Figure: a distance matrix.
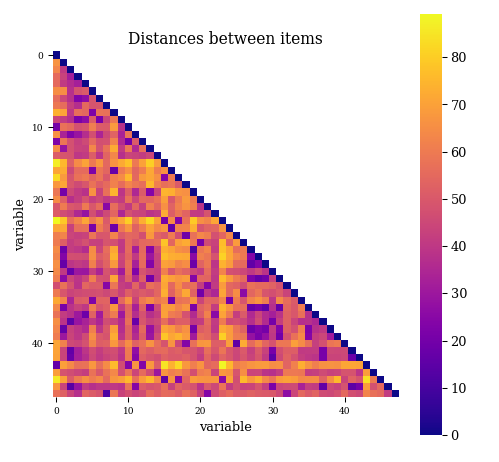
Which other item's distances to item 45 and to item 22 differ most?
15
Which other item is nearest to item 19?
27
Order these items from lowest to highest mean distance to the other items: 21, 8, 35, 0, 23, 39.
35, 39, 21, 8, 0, 23
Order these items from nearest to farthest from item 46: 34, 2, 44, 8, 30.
2, 30, 34, 8, 44
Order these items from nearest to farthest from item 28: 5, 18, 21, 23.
21, 5, 18, 23
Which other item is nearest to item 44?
14
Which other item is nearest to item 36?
4
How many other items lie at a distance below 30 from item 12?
3
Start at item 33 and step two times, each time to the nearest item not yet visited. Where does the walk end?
26
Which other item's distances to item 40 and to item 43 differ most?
0
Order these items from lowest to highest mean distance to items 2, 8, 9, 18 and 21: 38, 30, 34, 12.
30, 34, 12, 38
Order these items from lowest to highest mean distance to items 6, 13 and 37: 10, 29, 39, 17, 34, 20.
29, 39, 20, 34, 10, 17
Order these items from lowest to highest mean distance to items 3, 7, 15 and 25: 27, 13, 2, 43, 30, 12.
2, 30, 12, 27, 13, 43
